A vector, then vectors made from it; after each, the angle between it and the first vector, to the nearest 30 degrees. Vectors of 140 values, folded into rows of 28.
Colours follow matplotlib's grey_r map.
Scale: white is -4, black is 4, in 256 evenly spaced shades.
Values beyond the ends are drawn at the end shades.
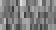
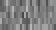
120 degrees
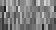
90 degrees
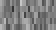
30 degrees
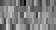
150 degrees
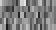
30 degrees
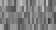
60 degrees
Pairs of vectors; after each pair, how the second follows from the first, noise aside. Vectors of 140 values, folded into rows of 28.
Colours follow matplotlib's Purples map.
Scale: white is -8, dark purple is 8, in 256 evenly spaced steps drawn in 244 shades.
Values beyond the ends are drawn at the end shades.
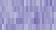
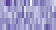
wrapped around, scaled up.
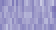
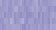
wrapped around, shrunk.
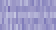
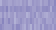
wrapped around, negated, shrunk.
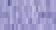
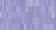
wrapped around, negated, shrunk.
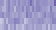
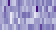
wrapped around, scaled up.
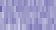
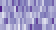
scaled up.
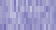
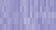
wrapped around, shrunk.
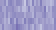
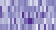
wrapped around, scaled up.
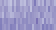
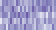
wrapped around, scaled up.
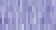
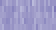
reversed, shrunk.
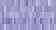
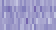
wrapped around.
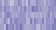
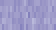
wrapped around, shrunk.
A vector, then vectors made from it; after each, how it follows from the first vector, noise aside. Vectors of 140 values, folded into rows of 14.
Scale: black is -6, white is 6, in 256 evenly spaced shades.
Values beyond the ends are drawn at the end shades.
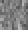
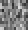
wrapped around, scaled up.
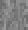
reversed, shrunk.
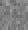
wrapped around, shrunk.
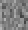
wrapped around, negated.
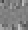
partly zeroed.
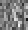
wrapped around, scaled up.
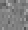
reversed, partly zeroed.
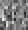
wrapped around, scaled up.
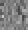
wrapped around, negated.
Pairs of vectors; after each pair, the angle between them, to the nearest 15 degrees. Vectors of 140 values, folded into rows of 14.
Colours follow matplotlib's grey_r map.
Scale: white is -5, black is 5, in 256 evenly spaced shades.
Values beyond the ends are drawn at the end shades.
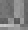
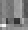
45 degrees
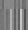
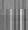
15 degrees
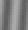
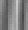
30 degrees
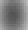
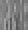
90 degrees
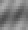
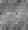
150 degrees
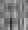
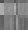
105 degrees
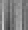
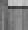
75 degrees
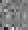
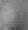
105 degrees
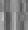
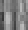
165 degrees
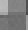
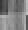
150 degrees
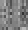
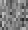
45 degrees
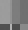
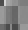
60 degrees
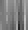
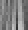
135 degrees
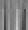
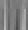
165 degrees
